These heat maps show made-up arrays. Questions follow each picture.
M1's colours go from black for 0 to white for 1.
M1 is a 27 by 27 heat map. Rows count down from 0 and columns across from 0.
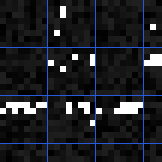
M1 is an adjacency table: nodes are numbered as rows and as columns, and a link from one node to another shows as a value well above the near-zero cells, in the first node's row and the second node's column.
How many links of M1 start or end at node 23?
1
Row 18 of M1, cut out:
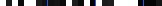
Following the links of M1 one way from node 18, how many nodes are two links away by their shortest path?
4
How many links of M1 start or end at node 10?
8
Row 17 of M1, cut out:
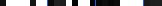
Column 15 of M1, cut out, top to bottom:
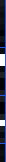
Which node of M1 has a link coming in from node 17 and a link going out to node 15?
node 20
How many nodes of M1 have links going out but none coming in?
2
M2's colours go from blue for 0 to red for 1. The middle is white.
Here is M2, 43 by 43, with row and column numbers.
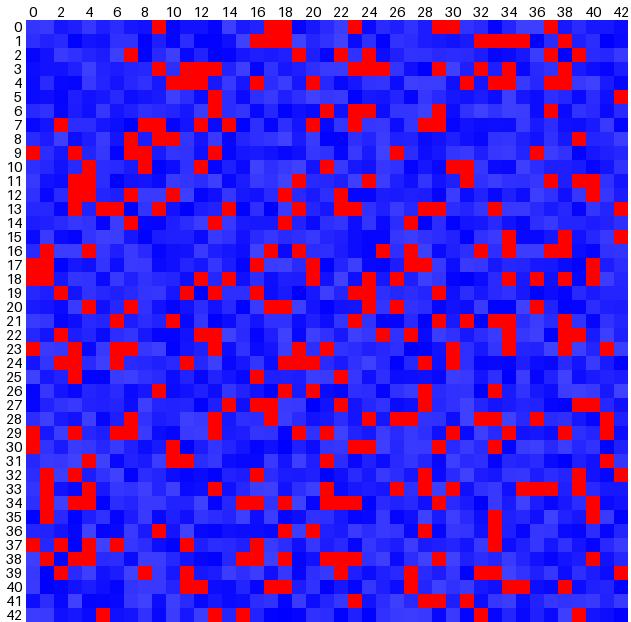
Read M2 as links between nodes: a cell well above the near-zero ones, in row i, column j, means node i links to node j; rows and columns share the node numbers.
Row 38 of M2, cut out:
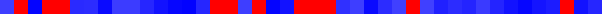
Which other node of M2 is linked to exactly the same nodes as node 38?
node 34
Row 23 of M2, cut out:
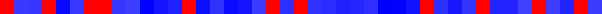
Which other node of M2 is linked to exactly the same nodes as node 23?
node 29
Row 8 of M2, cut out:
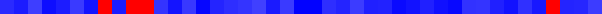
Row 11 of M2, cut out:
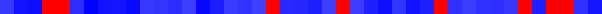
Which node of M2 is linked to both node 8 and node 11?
node 39
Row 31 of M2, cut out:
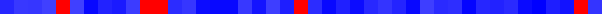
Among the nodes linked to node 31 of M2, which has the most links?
node 4
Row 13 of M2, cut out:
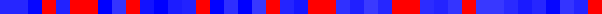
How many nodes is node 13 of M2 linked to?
12
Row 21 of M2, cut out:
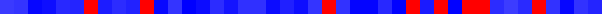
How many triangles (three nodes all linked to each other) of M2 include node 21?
7
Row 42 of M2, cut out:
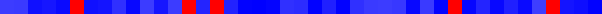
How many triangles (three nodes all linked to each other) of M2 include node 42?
2
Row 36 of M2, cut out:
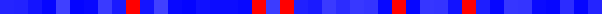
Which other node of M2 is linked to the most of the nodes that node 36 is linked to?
node 26
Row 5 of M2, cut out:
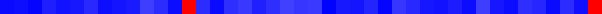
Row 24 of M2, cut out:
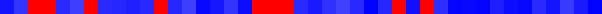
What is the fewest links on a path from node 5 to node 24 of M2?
3
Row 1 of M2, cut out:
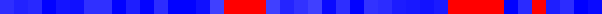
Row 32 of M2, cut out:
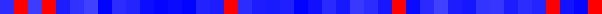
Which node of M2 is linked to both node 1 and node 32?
node 16
